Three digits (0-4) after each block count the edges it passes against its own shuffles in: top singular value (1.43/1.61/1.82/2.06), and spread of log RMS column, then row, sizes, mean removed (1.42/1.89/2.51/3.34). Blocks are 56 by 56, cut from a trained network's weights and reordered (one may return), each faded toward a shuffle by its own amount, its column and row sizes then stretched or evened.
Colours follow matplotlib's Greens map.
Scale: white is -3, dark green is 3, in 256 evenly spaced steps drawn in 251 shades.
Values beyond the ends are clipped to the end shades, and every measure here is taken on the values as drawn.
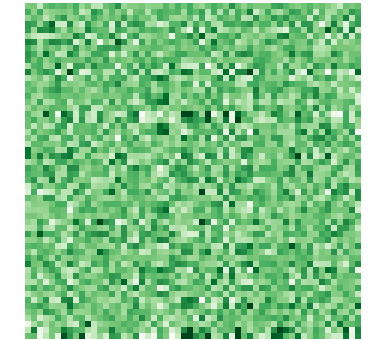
4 1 3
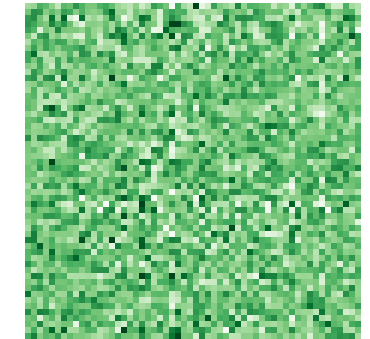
2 2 1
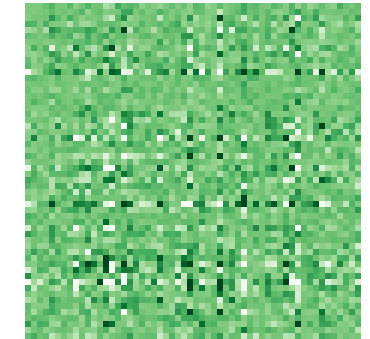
3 3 3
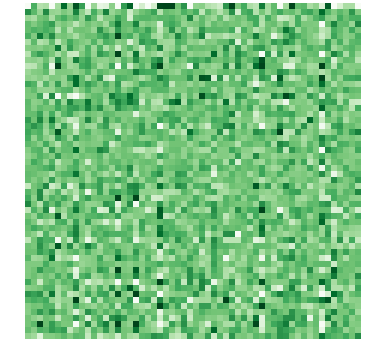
3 3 2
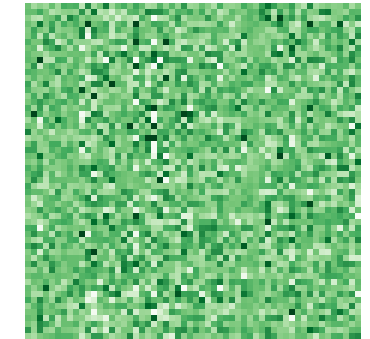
0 3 0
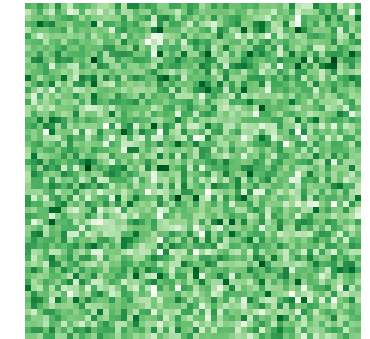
0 1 0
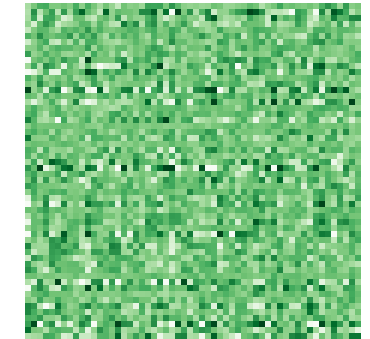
2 1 4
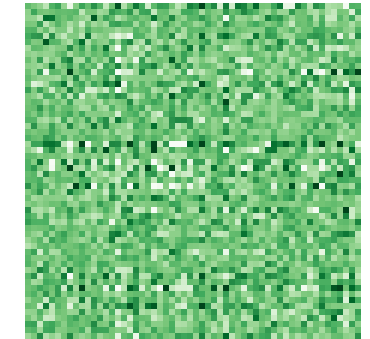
2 2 3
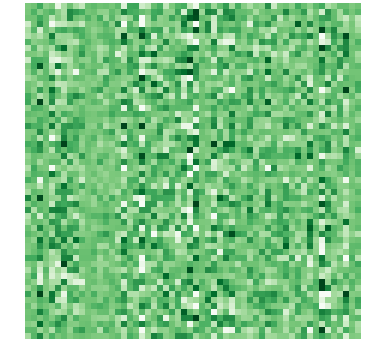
2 4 0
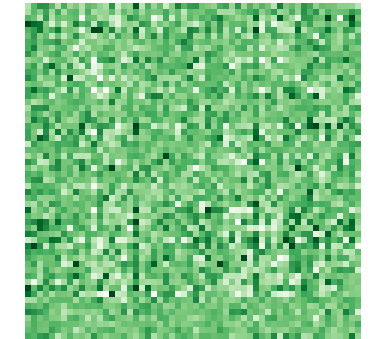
1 1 3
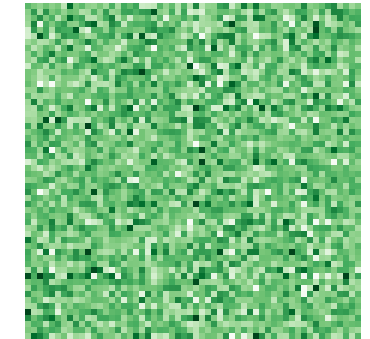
0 2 2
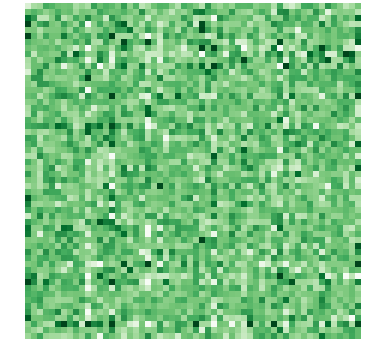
1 2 2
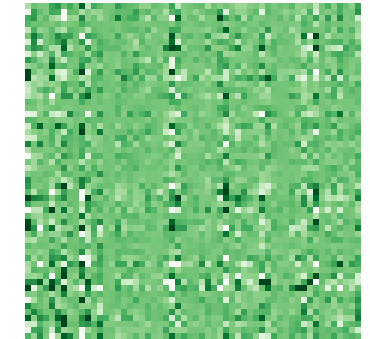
2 4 3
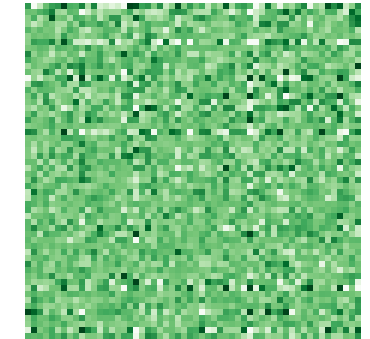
1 2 3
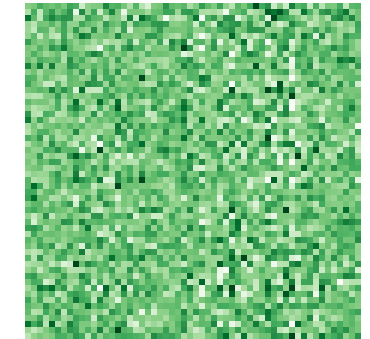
1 2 1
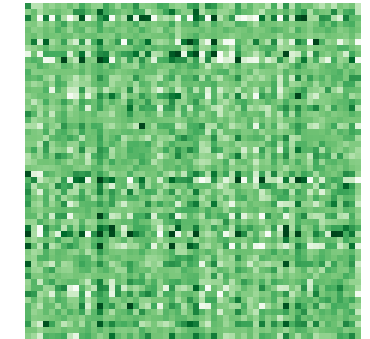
4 1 4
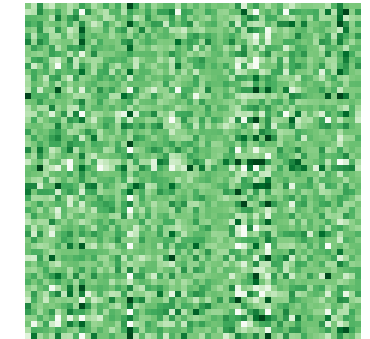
2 3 2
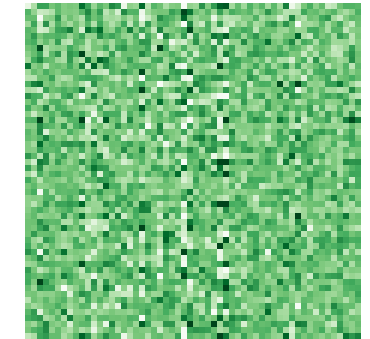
2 3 0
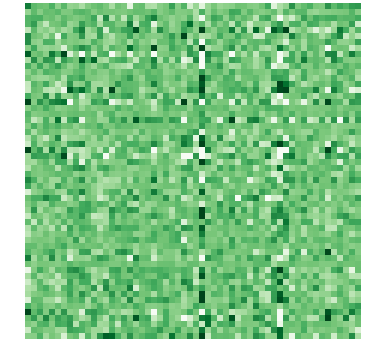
4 3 3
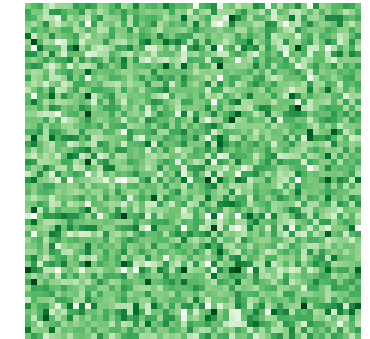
2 2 2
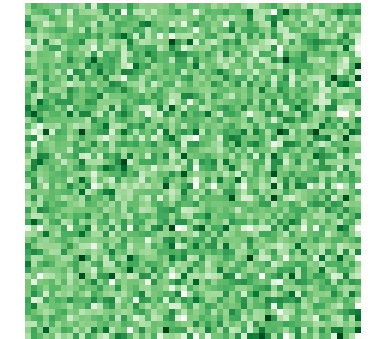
0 2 2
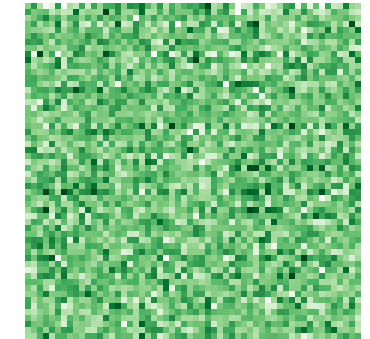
1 0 2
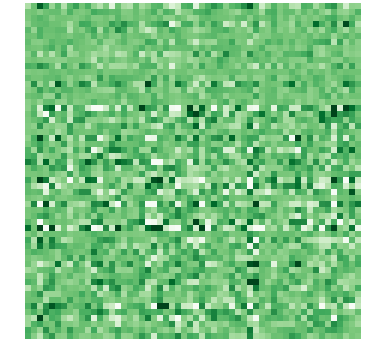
1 2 4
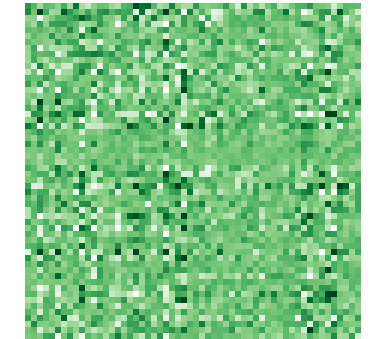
1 3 3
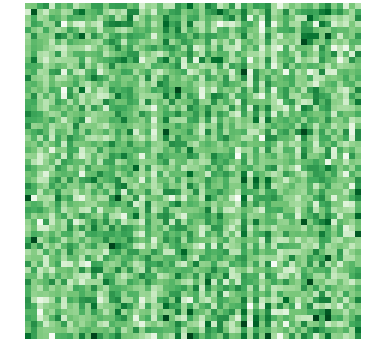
3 1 1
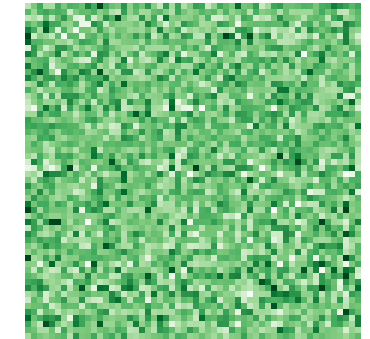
1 1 2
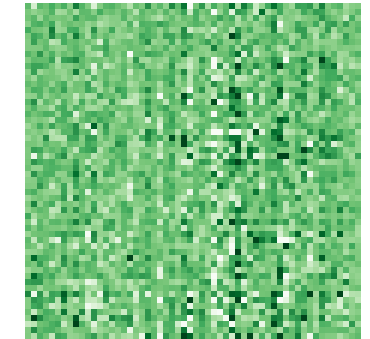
1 3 2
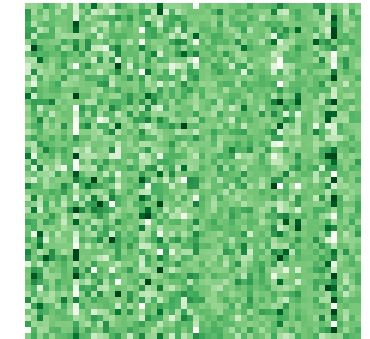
0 4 0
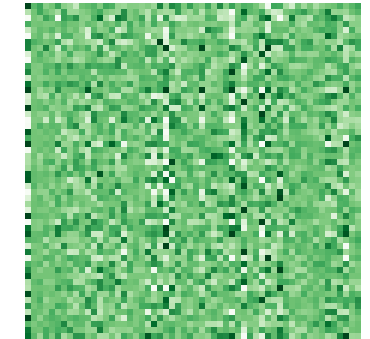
4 4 1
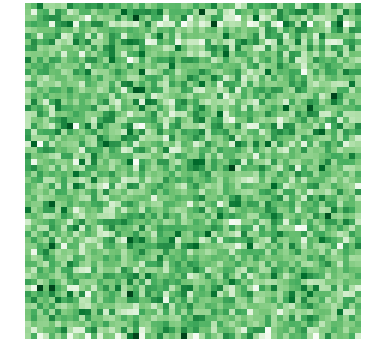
0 0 2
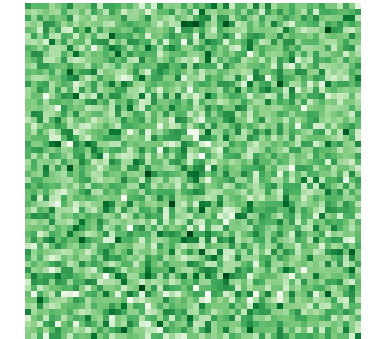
1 1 0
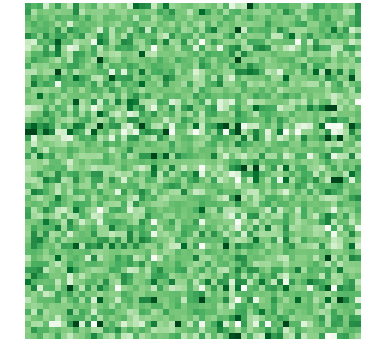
0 2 3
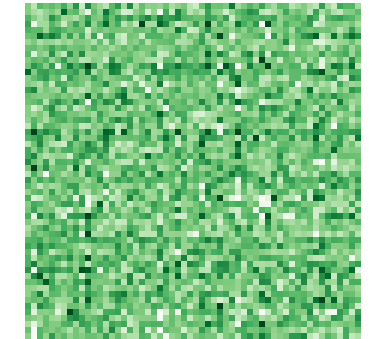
0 2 1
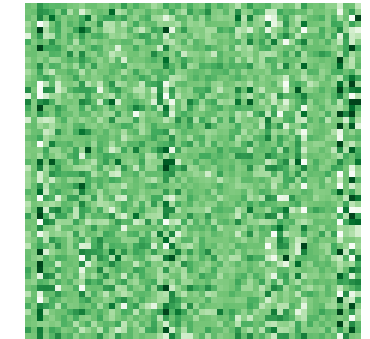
1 4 1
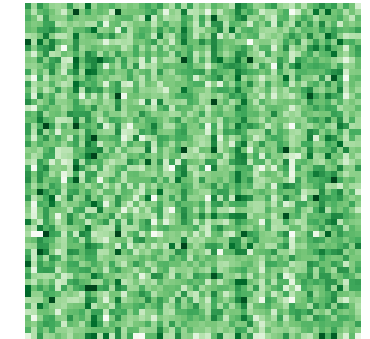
3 2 1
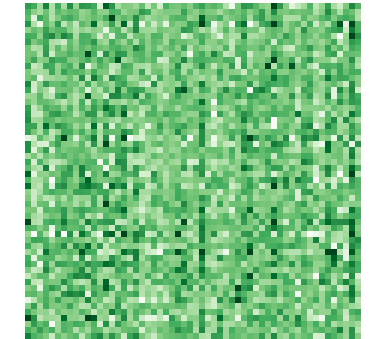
2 2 2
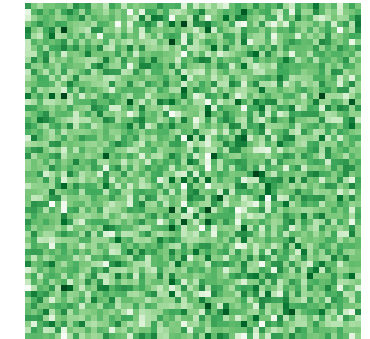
1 2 0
